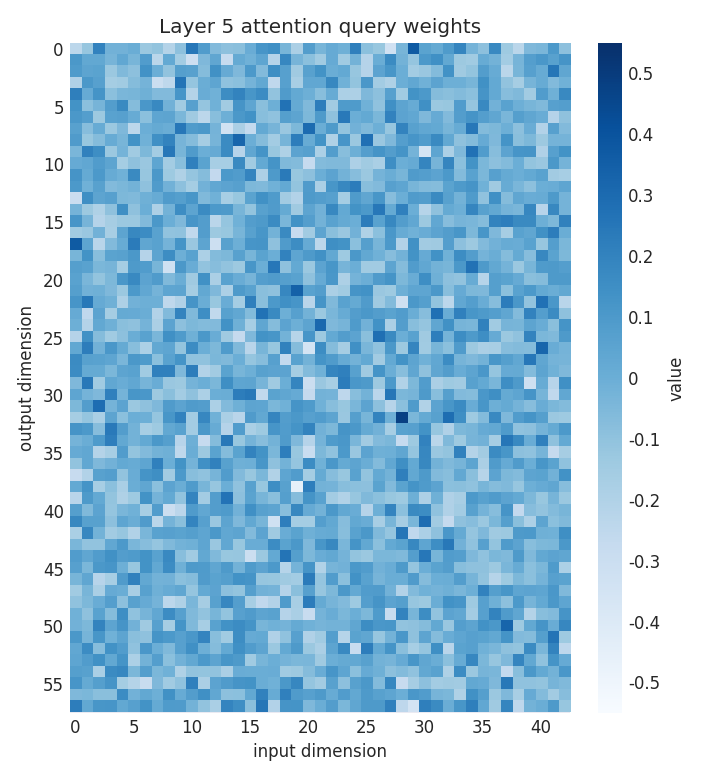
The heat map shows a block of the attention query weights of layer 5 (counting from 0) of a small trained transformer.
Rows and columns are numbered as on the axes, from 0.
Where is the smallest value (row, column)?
38, 19
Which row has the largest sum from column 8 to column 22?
56
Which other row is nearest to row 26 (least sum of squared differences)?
18
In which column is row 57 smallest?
29
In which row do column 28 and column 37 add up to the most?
32
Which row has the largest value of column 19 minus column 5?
55
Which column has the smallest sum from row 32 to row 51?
34
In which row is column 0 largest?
17
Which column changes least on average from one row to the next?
35
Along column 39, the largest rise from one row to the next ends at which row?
30
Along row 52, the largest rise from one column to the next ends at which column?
25
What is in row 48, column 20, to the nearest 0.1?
0.2
